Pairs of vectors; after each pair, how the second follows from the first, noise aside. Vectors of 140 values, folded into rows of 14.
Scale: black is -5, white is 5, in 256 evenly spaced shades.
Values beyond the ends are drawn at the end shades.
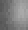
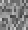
shuffled.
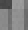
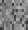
shuffled.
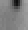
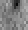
copied.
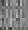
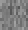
wrapped around, shrunk.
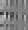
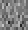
shuffled.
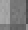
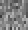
shuffled.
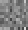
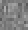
wrapped around, shrunk.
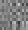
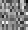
wrapped around, scaled up.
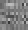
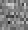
copied.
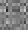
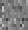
reversed, negated, partly zeroed.
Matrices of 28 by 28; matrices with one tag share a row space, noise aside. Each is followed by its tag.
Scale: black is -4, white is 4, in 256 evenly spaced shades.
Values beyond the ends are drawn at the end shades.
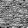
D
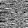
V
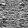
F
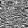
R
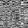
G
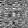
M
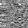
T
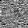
T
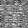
M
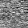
G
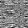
V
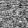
D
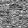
D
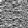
M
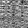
G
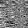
V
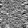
R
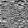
T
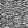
R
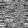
V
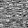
D
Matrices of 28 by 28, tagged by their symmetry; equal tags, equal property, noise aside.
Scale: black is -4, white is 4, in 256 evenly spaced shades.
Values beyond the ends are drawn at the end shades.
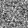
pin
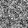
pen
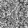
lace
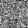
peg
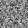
pin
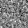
peg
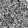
pen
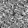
pin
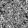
pin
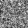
peg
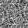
pin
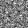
pin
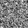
peg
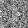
lace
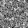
pin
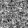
peg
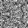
lace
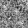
pen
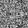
lace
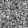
peg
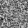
pin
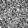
pen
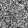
pen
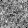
pin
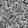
pen
